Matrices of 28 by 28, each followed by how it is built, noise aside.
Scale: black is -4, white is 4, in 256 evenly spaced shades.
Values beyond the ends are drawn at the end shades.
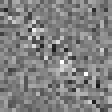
banded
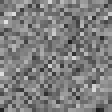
Hankel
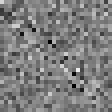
banded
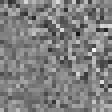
upper triangular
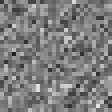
Hankel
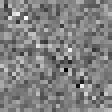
banded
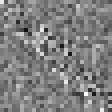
banded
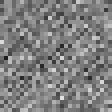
Hankel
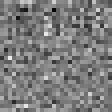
low rank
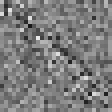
banded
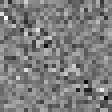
banded
